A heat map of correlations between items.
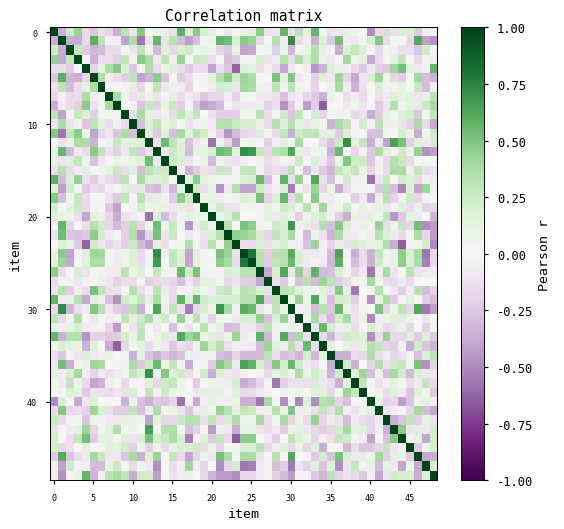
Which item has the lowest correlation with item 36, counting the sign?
47
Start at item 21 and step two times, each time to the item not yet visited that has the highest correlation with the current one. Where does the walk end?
1
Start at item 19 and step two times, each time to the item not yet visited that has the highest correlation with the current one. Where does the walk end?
32
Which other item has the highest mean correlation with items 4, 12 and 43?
44
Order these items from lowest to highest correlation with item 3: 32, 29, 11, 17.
17, 32, 29, 11
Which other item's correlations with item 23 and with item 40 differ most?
33
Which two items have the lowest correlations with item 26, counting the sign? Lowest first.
40, 27
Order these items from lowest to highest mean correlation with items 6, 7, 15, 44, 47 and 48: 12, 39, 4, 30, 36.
39, 30, 36, 12, 4
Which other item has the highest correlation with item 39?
37
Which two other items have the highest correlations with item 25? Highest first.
24, 13
